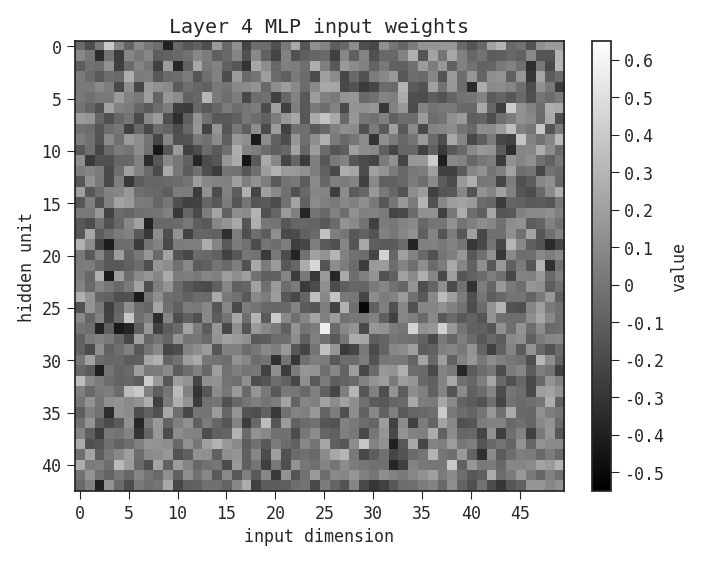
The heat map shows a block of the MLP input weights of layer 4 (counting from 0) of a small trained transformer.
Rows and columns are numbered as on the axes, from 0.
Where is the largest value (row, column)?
27, 25
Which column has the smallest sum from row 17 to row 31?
3
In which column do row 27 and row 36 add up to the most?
37
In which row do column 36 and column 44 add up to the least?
10
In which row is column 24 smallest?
22
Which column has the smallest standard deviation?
45
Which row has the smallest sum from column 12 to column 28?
11
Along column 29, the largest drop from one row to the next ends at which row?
39
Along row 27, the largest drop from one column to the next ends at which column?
26
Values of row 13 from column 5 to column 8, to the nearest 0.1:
-0.3 -0.1 -0.1 -0.1
